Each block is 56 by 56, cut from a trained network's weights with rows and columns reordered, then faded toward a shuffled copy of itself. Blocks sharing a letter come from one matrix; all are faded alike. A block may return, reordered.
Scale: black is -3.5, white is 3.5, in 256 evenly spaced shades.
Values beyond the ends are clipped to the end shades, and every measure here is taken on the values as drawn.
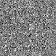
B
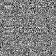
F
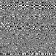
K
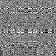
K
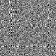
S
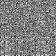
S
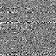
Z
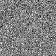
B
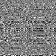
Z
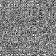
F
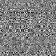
Z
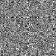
F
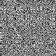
F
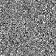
B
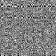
S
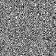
B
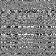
K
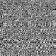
Z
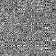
S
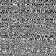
Z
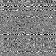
K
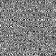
Z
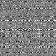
K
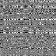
K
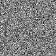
B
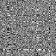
S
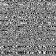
Z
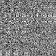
F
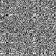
S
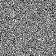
B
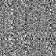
S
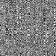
S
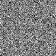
B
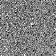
B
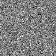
B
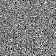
B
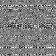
K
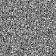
B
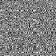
Z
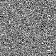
B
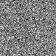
B
